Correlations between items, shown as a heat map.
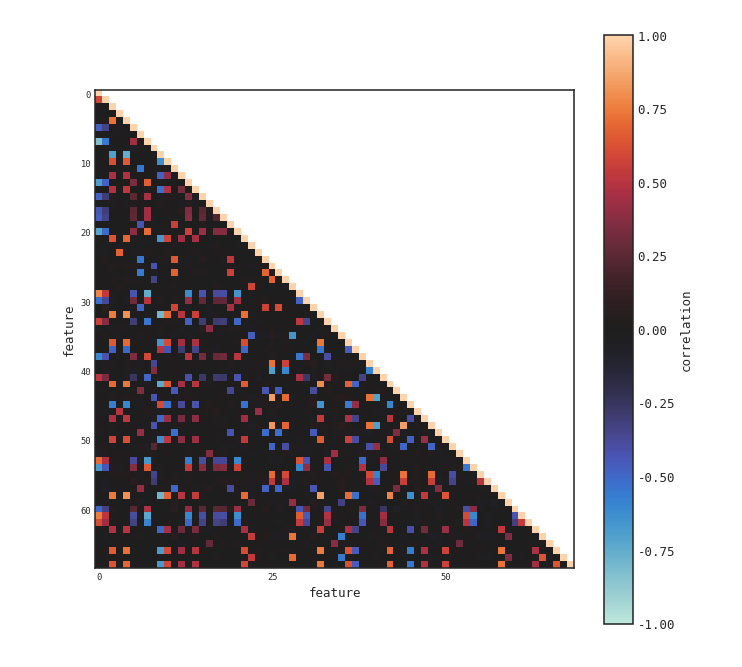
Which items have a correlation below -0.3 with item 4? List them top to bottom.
9, 37, 45
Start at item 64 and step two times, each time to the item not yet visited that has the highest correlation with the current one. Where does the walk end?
67
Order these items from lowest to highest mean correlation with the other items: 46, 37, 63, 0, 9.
9, 37, 0, 46, 63
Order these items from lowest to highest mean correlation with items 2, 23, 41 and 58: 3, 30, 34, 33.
30, 34, 33, 3
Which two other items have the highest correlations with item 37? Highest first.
9, 45
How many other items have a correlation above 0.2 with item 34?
3
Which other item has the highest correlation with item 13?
7
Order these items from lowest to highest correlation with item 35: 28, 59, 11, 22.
28, 22, 59, 11
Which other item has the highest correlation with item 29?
0
